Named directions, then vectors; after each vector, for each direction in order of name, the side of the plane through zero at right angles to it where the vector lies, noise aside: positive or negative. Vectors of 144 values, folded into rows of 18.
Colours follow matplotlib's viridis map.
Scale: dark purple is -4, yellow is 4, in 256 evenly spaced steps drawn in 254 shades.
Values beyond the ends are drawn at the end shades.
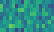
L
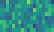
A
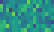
positive, positive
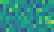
negative, negative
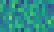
negative, positive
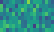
positive, positive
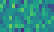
negative, positive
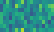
positive, negative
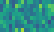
positive, negative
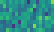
negative, negative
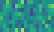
positive, negative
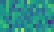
positive, negative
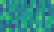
negative, negative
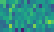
negative, positive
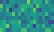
positive, positive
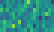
positive, positive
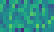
negative, positive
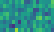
negative, negative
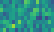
positive, positive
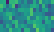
negative, positive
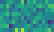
positive, negative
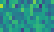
negative, positive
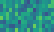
negative, negative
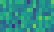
negative, negative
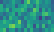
positive, positive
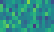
positive, positive
